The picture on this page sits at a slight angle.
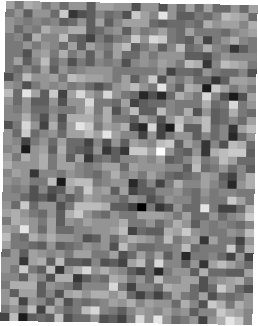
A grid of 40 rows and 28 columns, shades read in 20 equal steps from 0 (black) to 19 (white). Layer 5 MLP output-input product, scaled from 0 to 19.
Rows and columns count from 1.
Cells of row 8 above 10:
10
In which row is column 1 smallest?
40
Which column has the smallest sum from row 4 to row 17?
16
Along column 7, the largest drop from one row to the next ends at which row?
34
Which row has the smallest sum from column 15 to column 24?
26
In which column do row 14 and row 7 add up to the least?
22
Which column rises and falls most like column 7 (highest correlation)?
18
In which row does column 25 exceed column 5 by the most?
39
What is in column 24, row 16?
8
